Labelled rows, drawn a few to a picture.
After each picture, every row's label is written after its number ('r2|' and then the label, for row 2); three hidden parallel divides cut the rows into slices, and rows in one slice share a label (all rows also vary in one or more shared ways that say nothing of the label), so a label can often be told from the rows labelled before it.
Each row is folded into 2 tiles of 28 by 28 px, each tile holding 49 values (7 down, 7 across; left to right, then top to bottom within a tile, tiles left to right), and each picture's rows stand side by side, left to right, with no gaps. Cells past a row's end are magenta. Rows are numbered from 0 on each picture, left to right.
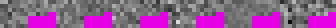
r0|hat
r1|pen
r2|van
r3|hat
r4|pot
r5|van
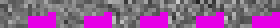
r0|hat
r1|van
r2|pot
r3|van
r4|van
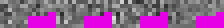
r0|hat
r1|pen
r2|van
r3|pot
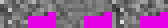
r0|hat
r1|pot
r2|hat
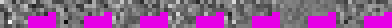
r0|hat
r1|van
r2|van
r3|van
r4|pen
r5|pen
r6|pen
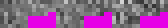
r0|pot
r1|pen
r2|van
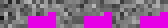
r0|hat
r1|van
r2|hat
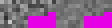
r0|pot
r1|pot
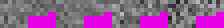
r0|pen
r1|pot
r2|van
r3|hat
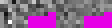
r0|hat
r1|hat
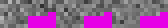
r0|van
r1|van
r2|pen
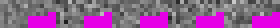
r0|pot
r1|pen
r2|hat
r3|pot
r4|van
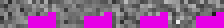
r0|hat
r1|pen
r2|van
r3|pot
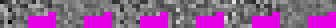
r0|van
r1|pot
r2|van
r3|hat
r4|van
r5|pot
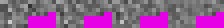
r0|hat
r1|pot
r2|pot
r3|pot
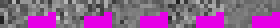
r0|pot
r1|pen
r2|pen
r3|hat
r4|pen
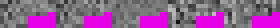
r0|hat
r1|hat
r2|pot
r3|van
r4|pen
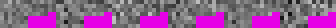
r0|pen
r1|van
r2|van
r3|hat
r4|pen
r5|hat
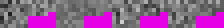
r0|hat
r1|pot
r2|pot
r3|pen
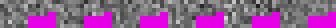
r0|hat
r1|van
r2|pot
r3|pot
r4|van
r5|pot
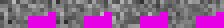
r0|pen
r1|pen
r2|van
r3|pot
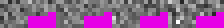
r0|hat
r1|hat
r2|pen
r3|hat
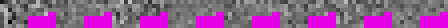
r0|van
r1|pot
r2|pen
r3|pot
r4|pot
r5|van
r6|pen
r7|pen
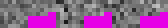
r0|pot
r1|van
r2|hat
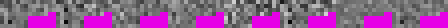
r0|pen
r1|van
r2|van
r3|pen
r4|van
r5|van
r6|pot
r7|pen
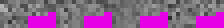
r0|van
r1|pen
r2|pot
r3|hat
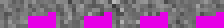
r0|pot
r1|pot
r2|hat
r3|pen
